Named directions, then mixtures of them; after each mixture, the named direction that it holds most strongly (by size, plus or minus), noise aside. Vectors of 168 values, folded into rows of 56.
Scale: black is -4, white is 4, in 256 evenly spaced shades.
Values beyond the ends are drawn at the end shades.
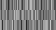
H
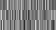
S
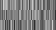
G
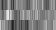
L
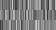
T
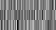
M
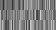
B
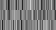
H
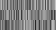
S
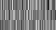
T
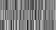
G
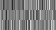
B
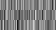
M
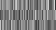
T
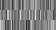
B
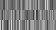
B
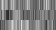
L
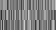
S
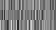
M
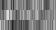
L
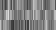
L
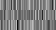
M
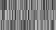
S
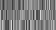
B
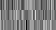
H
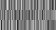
M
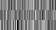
M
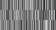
H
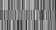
G
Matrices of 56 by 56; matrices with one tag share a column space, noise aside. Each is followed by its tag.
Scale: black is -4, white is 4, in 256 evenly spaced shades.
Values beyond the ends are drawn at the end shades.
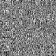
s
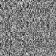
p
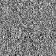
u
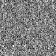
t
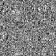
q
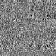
t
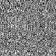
p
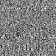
u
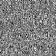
s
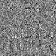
u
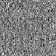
p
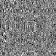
p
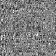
p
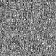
t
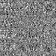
u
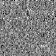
s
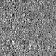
t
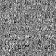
t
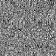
s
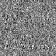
t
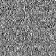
q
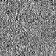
s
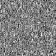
p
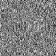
p
